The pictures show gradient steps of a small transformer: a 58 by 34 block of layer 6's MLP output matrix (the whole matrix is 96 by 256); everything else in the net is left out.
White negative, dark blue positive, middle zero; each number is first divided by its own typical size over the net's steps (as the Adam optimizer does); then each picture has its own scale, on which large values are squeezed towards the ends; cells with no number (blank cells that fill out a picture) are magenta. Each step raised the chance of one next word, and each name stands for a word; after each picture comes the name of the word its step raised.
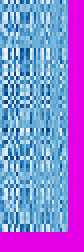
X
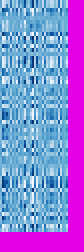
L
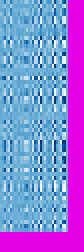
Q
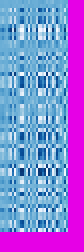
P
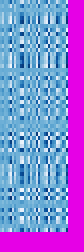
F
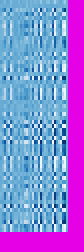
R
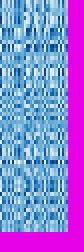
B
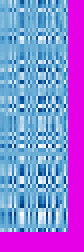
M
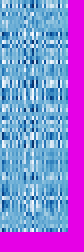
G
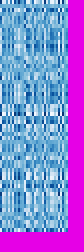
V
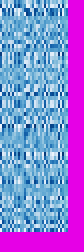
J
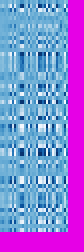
J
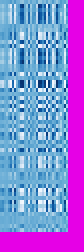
G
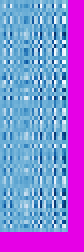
G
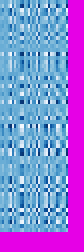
J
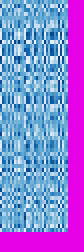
Q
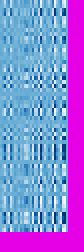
M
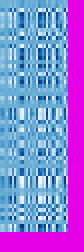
L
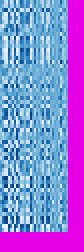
L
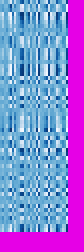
X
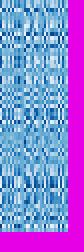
L
